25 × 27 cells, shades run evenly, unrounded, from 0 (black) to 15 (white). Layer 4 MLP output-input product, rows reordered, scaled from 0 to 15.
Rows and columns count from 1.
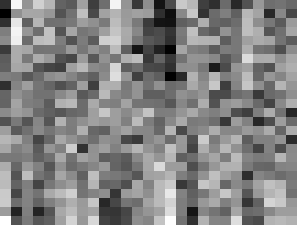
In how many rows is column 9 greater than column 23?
13
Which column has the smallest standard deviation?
3
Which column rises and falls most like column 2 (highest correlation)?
11
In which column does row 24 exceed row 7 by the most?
16
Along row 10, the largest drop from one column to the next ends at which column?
21
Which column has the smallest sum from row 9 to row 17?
24
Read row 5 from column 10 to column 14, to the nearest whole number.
12 12 10 7 5
